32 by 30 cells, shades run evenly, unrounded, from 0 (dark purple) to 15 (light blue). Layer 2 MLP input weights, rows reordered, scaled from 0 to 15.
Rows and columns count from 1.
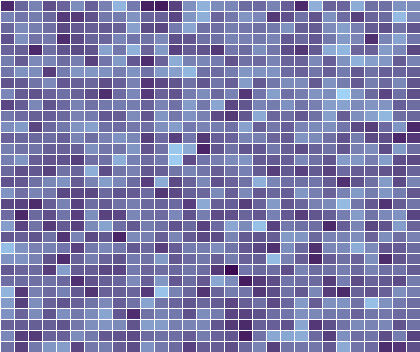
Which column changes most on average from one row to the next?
28
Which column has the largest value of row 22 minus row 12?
30
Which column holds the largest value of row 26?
16
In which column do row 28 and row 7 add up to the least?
4
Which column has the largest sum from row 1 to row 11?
25
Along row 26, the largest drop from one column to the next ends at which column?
18
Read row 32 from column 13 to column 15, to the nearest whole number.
7 4 6
